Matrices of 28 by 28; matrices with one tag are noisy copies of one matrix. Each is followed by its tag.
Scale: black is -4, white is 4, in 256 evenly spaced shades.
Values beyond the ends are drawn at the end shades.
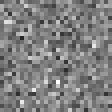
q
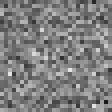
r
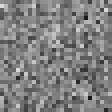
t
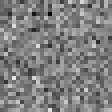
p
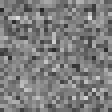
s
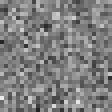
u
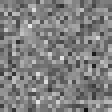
q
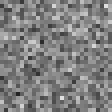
p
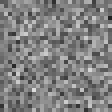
q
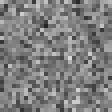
u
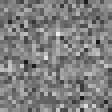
r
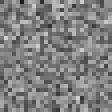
p
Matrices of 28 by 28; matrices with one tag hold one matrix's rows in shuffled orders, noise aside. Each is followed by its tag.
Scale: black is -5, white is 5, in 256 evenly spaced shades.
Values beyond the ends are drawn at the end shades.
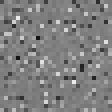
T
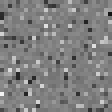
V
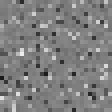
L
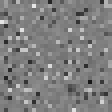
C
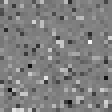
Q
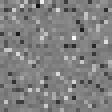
T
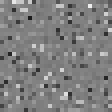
Q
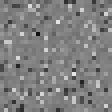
T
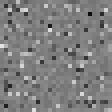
C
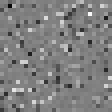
Q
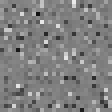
T
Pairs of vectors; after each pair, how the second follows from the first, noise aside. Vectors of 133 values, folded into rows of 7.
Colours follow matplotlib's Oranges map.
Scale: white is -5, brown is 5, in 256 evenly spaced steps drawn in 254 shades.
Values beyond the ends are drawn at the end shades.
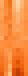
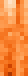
reversed, negated.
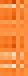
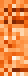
reversed, negated, scaled up.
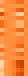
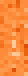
wrapped around, negated, partly zeroed.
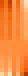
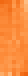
shrunk.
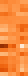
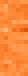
reversed, shrunk.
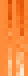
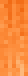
shrunk.
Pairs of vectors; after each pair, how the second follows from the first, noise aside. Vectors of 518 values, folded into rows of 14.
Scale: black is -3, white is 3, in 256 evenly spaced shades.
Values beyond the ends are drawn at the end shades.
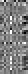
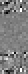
wrapped around, partly zeroed.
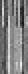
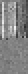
wrapped around, partly zeroed.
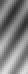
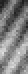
reversed, negated.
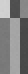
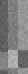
wrapped around, shrunk.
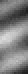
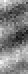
reversed, negated.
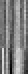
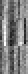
wrapped around, negated.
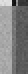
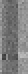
wrapped around, shrunk.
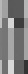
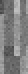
reversed, shrunk.
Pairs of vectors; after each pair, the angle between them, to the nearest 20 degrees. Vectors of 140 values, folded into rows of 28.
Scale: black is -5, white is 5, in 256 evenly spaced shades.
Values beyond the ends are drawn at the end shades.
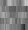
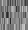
120 degrees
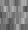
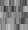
160 degrees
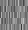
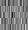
60 degrees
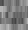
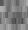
20 degrees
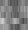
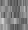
20 degrees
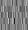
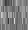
140 degrees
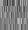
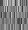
160 degrees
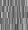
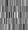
100 degrees
